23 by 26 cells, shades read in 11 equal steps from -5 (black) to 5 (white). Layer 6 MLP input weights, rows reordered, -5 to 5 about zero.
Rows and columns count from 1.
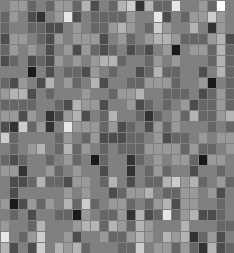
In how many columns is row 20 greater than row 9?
5
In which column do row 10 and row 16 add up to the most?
9
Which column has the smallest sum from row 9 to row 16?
12
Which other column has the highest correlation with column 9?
13
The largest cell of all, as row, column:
1, 25
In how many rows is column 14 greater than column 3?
10
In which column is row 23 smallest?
23
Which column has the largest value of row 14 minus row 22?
22
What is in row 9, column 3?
2
